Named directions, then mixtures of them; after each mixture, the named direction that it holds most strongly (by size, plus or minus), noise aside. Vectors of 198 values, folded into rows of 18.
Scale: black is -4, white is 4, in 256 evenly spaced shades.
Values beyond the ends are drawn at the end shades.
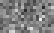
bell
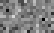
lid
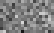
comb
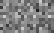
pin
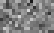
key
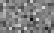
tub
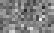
bell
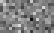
tub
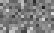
lid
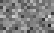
lid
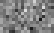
bell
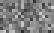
bell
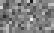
key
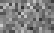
bell
